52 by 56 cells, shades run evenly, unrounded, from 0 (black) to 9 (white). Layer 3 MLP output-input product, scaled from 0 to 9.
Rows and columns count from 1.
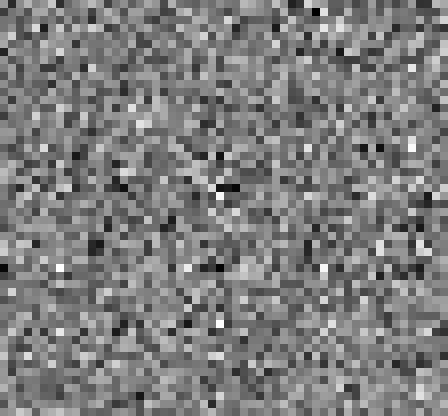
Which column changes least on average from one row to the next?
37
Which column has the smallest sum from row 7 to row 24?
10
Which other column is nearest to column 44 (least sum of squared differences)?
19
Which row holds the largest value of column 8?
34
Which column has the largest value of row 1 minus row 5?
39
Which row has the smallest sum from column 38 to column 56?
29
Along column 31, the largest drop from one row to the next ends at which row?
43
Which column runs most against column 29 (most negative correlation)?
51
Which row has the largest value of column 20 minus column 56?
42
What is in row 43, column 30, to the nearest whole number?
4
